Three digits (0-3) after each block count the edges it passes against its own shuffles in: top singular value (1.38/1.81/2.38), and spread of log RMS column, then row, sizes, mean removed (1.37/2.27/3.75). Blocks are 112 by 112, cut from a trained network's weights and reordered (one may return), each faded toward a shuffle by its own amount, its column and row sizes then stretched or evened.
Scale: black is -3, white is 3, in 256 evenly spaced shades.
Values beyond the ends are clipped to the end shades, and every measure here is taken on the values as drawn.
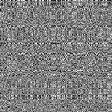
3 0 2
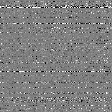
3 1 3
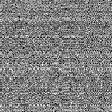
3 0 1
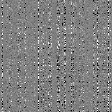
2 3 1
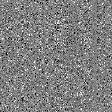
2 2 0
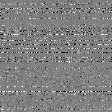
2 1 3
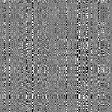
3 3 2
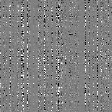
1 3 2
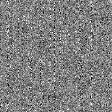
1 2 0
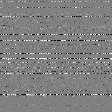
3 0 3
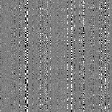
3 3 1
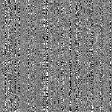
2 3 1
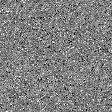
0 0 1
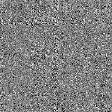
0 2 2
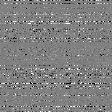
2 1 3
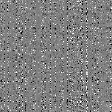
2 3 1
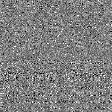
1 1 2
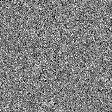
0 1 0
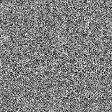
1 1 1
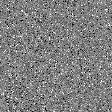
0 1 0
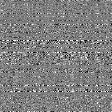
1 1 3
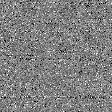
1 1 1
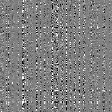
3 3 1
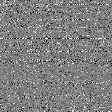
2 0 2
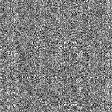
2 1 1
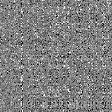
2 2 0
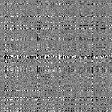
3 2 3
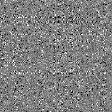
2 2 1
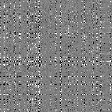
3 3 2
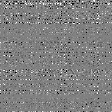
1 2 3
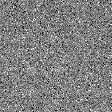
1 1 0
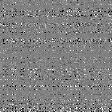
1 2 3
